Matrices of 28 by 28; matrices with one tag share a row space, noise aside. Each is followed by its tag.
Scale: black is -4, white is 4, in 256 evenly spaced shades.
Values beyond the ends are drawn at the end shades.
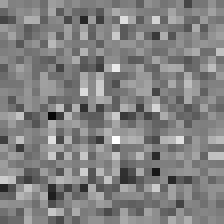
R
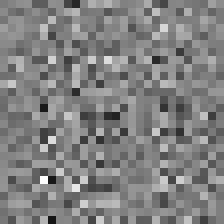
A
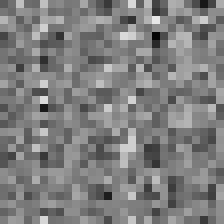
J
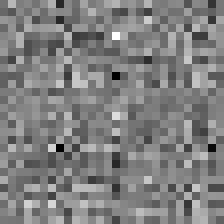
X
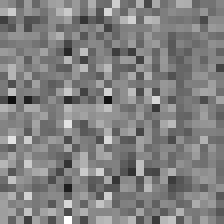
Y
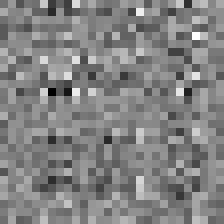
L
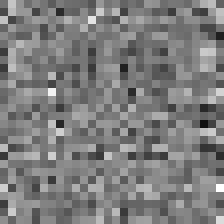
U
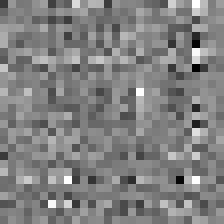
L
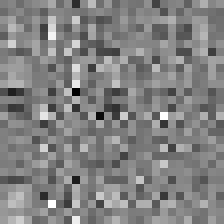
A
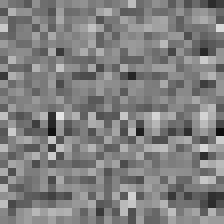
U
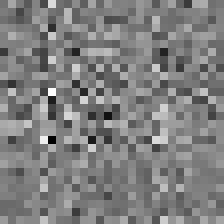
A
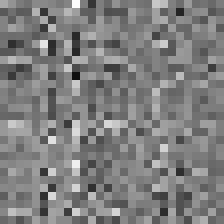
A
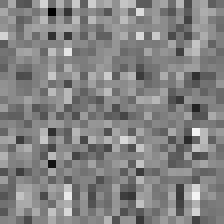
L
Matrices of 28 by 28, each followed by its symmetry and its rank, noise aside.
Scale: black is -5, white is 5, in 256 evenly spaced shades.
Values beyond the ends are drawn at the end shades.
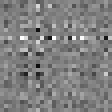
no symmetry, rank three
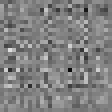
no symmetry, rank four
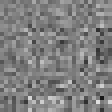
antisymmetric, rank four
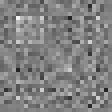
symmetric, rank four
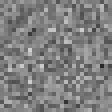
symmetric, rank six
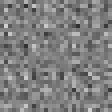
antisymmetric, rank four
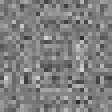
no symmetry, rank four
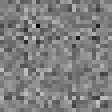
no symmetry, rank six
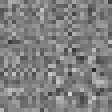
antisymmetric, rank six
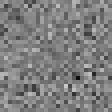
symmetric, rank six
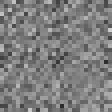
symmetric, rank six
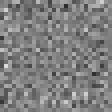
antisymmetric, rank six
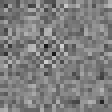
symmetric, rank four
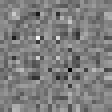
symmetric, rank four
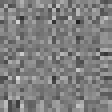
no symmetry, rank three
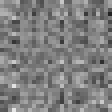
no symmetry, rank three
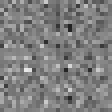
antisymmetric, rank four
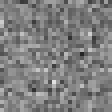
antisymmetric, rank six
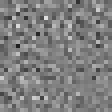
antisymmetric, rank six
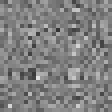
no symmetry, rank six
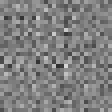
no symmetry, rank four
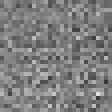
no symmetry, rank six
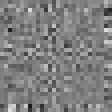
antisymmetric, rank four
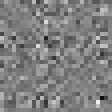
antisymmetric, rank six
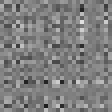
no symmetry, rank three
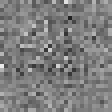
symmetric, rank six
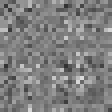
symmetric, rank six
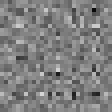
no symmetry, rank four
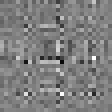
no symmetry, rank three
